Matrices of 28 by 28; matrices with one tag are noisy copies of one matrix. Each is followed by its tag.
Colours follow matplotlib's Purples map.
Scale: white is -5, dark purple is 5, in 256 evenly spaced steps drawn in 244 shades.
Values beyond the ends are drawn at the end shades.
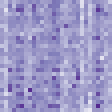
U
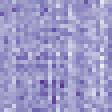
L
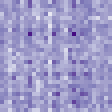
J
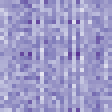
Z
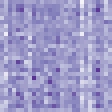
U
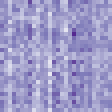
J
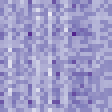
J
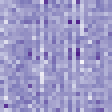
Z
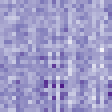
L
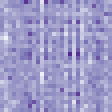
Z
